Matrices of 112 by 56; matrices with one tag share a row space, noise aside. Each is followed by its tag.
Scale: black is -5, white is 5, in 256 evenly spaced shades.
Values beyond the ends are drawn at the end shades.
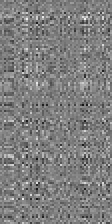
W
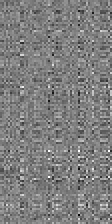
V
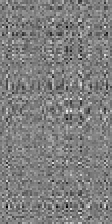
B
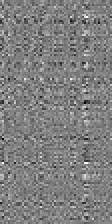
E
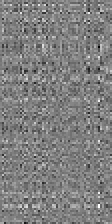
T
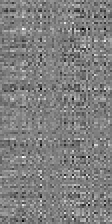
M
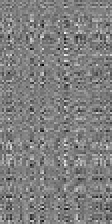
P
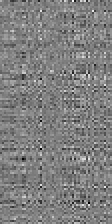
M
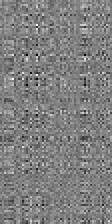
W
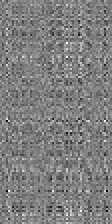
B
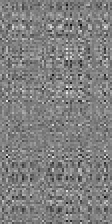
B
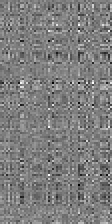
V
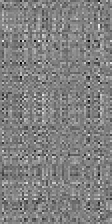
T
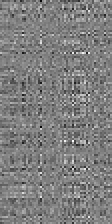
M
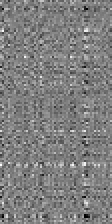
E
